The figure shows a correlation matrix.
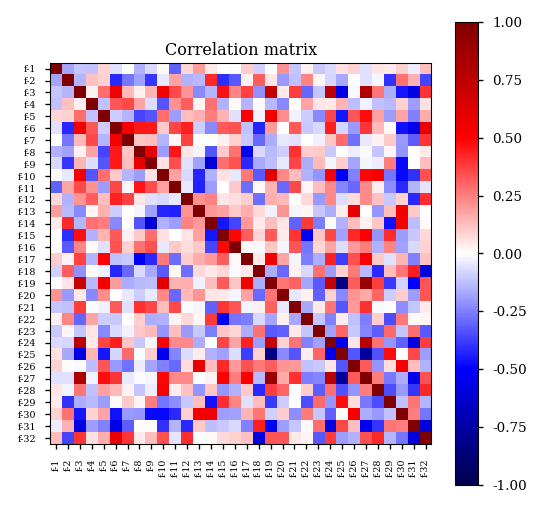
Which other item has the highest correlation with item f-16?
f-15
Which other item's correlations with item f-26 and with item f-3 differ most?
f-30
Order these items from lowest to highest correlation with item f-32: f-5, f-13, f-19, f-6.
f-13, f-5, f-19, f-6
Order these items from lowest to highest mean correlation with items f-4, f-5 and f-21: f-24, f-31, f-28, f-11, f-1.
f-31, f-1, f-28, f-11, f-24
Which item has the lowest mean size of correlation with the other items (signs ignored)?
f-1
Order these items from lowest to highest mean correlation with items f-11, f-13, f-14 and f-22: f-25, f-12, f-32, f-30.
f-25, f-32, f-12, f-30
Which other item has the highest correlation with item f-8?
f-9
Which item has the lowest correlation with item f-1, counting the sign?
f-11
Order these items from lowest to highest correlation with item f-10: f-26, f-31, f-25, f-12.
f-25, f-31, f-26, f-12
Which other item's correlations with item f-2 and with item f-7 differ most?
f-6
